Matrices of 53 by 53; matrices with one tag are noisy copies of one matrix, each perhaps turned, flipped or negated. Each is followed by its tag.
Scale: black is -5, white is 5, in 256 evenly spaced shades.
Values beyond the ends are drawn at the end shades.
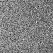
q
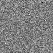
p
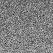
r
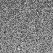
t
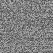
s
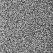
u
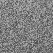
t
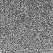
r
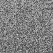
t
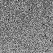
r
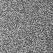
u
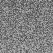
t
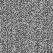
s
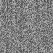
s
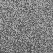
t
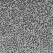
u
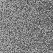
r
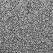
r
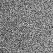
q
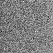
u
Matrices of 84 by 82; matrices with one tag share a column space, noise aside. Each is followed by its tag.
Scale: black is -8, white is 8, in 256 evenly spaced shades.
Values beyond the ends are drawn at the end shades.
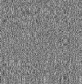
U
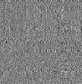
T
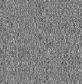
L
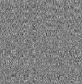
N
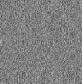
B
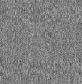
U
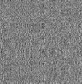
L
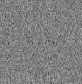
B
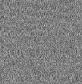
N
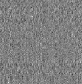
U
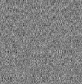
N
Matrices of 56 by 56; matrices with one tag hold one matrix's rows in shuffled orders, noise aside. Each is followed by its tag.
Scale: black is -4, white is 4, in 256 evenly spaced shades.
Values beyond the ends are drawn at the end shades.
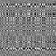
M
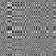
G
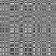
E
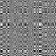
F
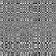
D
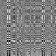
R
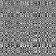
D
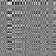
G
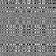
M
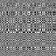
M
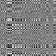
G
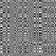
F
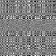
M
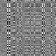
R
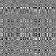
D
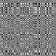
D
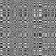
F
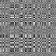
E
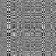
R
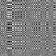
G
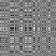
E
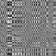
G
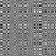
F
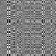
R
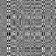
R
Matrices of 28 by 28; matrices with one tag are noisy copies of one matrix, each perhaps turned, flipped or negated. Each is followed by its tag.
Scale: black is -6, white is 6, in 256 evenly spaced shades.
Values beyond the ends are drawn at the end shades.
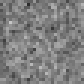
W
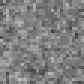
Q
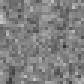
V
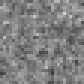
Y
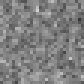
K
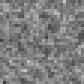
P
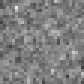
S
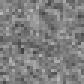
P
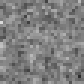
P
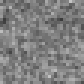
Q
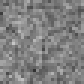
Q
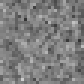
W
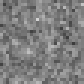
P
